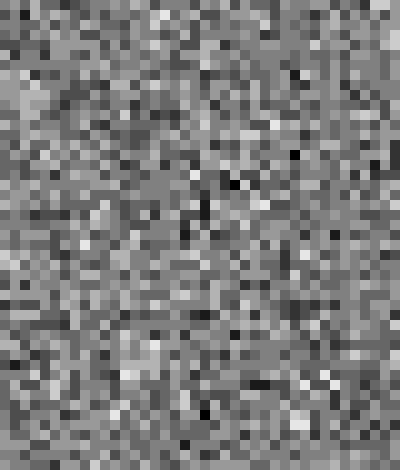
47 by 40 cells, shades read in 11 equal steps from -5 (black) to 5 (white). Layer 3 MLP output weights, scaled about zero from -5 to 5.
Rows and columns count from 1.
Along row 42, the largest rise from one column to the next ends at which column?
22
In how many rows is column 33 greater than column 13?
17
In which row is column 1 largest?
26
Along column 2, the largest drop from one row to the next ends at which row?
37
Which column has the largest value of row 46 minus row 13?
11
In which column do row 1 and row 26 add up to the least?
7
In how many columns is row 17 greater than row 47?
16
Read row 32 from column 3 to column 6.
2 2 -1 -1
